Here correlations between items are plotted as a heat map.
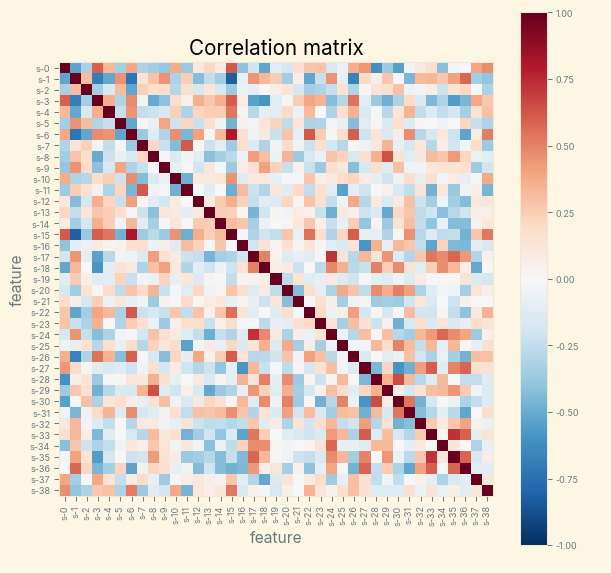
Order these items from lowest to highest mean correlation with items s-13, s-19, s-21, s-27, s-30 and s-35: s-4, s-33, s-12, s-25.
s-12, s-4, s-25, s-33
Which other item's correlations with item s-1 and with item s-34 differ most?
s-6
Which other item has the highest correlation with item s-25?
s-30
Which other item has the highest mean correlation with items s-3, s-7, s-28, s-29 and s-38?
s-20
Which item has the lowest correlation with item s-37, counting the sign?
s-18
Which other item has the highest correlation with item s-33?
s-35
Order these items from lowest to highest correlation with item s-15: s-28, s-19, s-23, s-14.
s-19, s-28, s-23, s-14
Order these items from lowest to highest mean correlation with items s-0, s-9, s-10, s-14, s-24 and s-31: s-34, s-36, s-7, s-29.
s-7, s-29, s-36, s-34
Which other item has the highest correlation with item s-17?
s-24
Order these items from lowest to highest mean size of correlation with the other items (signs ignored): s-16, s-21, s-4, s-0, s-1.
s-21, s-16, s-4, s-0, s-1
